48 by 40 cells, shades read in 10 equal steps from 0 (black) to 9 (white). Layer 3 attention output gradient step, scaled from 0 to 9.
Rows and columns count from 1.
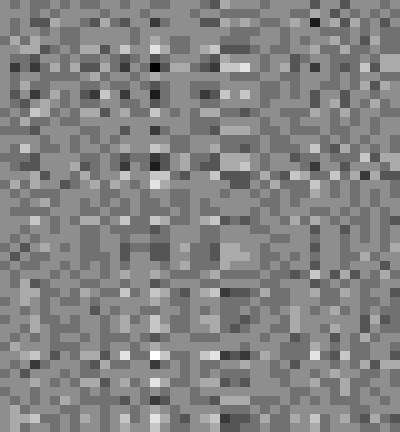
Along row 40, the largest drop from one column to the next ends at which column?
23
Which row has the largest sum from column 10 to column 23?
40
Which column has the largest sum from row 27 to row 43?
16
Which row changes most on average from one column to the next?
8
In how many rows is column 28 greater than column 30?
14
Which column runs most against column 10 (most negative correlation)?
11
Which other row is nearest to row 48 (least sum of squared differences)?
37
